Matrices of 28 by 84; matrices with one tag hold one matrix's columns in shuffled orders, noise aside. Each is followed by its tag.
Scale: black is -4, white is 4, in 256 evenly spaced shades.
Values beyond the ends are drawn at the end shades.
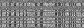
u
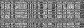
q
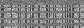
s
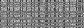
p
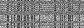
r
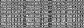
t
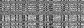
r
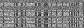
u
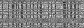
q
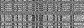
r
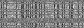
q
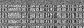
s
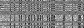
r
